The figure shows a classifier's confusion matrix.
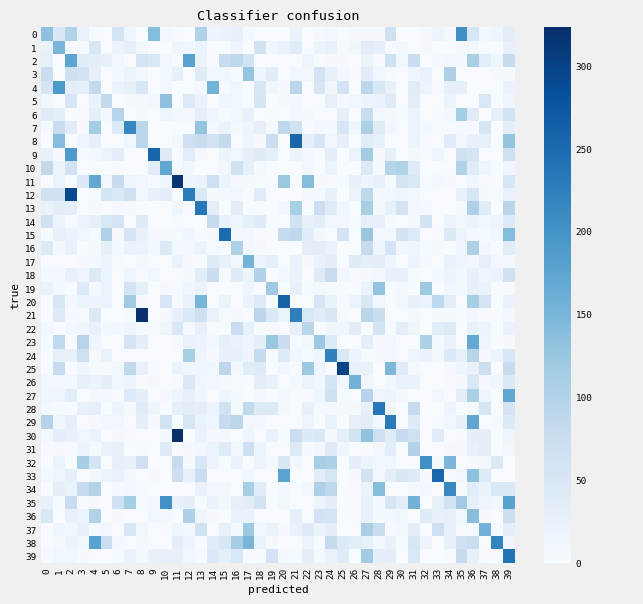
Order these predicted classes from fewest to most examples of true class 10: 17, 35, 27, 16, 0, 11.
11, 17, 27, 16, 0, 35
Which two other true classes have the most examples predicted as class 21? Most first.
8, 13
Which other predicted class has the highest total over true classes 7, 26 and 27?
39
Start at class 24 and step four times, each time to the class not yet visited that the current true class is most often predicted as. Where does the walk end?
4
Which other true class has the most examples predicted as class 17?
38
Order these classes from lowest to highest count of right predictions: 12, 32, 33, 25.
32, 12, 33, 25
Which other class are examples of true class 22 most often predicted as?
16
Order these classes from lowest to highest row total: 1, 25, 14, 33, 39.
1, 14, 39, 33, 25
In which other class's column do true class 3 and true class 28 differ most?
34
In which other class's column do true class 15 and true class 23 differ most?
36
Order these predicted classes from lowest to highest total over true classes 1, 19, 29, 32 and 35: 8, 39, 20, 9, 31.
9, 20, 8, 31, 39
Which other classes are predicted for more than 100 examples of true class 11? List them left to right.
4, 20, 22
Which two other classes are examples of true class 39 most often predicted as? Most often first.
27, 35
